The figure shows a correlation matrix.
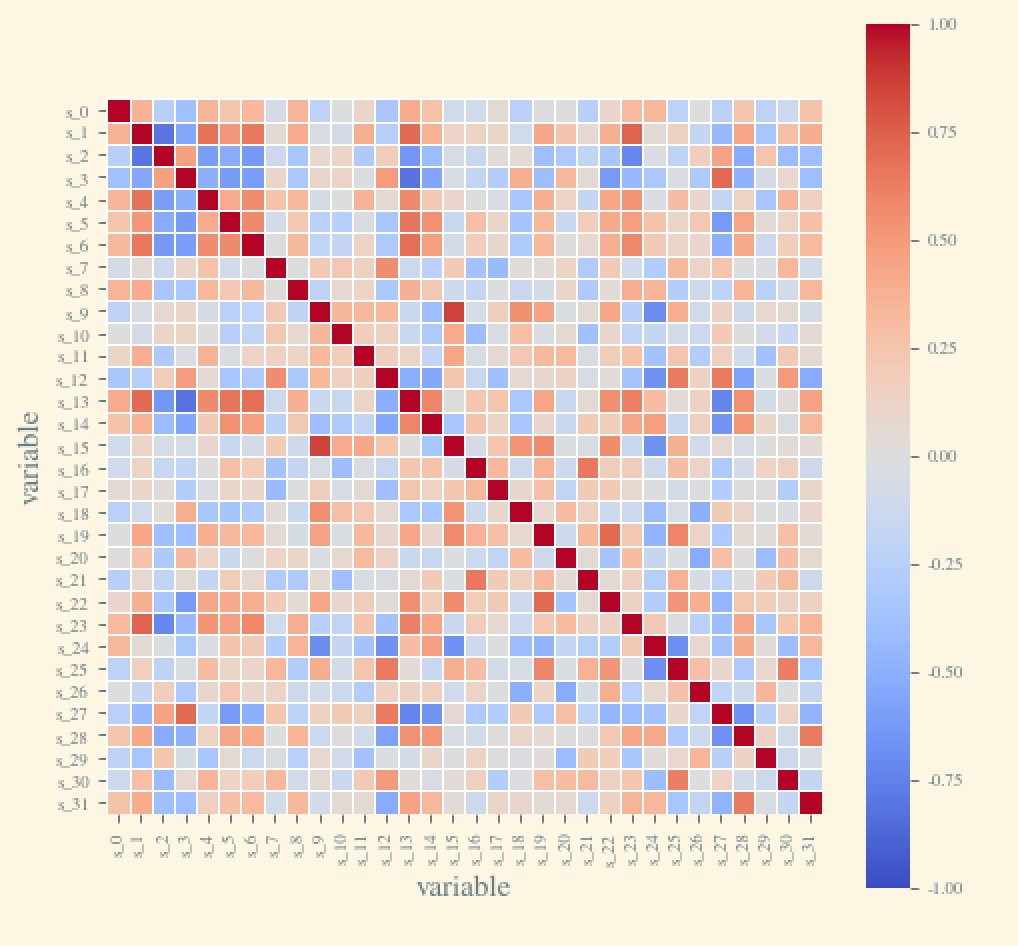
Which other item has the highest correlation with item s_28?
s_31
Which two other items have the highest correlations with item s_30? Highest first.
s_25, s_12
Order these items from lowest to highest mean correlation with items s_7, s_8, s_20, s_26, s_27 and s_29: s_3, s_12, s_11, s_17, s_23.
s_17, s_23, s_11, s_3, s_12
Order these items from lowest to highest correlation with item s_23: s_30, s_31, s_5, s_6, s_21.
s_21, s_30, s_31, s_5, s_6
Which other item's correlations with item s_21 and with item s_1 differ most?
s_4
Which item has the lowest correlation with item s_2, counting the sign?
s_1
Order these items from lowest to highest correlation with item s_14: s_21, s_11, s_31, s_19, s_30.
s_11, s_30, s_19, s_21, s_31
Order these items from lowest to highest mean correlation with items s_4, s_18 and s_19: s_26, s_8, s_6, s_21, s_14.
s_26, s_14, s_8, s_21, s_6
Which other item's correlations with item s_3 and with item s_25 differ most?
s_22
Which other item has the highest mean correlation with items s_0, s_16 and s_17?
s_13
